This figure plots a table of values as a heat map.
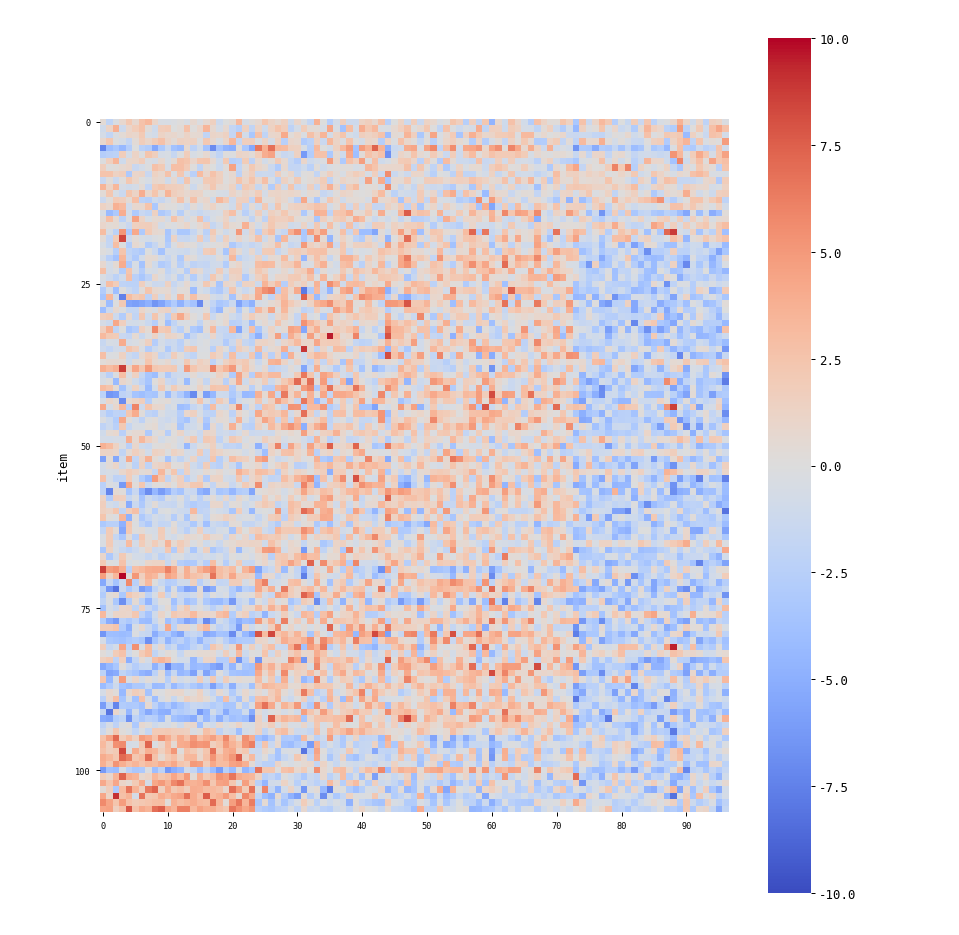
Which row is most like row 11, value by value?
65
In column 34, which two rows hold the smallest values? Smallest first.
104, 103
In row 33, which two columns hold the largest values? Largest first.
35, 44
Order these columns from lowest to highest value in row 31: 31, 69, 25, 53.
25, 69, 53, 31
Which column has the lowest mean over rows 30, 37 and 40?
89
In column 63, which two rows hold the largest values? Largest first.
26, 4
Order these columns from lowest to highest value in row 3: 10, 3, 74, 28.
28, 3, 10, 74
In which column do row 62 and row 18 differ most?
3
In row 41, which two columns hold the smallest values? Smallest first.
77, 88
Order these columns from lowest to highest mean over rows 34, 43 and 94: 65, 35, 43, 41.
41, 65, 43, 35
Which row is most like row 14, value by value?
21
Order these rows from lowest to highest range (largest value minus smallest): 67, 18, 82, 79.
82, 67, 18, 79
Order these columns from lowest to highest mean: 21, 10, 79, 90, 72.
90, 79, 10, 21, 72
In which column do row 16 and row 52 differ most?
85
